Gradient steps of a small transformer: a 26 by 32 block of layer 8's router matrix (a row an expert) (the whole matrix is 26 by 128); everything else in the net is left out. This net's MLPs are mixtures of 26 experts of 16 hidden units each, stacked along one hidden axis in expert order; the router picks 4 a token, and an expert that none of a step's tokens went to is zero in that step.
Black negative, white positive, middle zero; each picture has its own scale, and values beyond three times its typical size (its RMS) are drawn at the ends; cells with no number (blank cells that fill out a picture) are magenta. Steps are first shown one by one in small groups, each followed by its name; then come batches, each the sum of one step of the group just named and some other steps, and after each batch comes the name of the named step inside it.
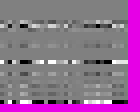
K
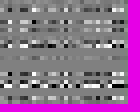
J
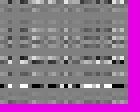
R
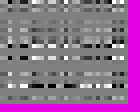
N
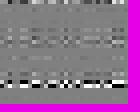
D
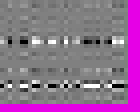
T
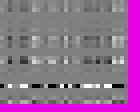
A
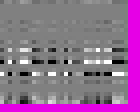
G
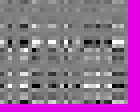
T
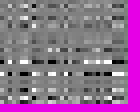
G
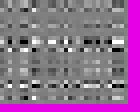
T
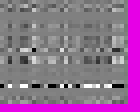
A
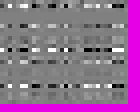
R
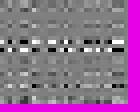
T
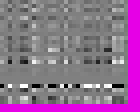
A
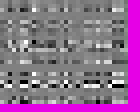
J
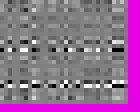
D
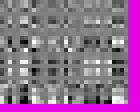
T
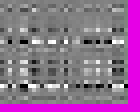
T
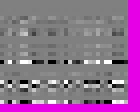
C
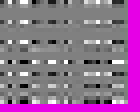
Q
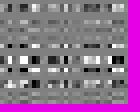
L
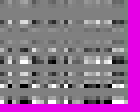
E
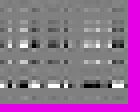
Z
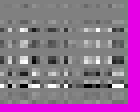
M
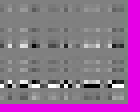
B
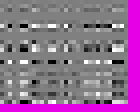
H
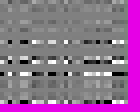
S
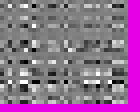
S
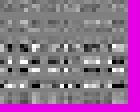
L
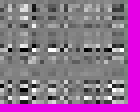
C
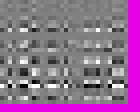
M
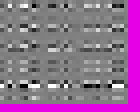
B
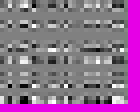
E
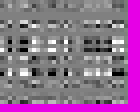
S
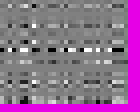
C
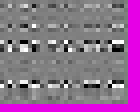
B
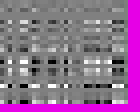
E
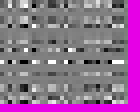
Q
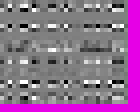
H
